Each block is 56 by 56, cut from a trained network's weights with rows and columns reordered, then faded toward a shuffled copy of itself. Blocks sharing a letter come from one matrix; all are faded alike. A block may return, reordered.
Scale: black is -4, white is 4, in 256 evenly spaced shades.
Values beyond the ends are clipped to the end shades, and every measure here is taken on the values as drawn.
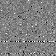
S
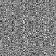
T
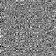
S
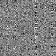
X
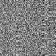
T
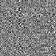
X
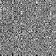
X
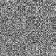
T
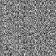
T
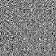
X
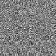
T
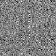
X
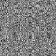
T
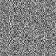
T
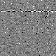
S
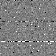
S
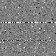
S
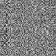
T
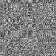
T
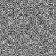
T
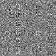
X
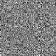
X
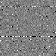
S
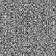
T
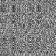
T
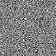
X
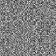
T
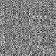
T
